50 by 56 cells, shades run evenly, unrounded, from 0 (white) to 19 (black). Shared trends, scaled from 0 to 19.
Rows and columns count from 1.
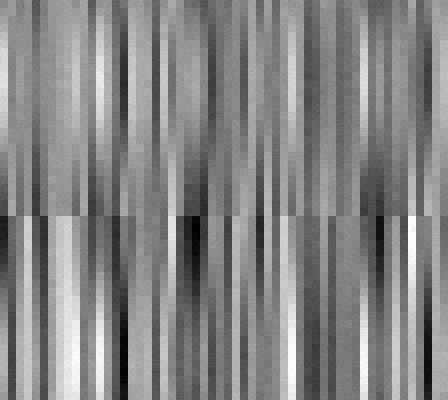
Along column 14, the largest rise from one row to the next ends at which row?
28
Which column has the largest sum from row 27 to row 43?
25
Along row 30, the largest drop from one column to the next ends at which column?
52
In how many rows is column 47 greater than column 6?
27
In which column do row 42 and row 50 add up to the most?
16
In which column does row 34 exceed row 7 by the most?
1
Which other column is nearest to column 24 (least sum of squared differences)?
33
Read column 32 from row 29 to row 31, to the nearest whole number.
9 9 9
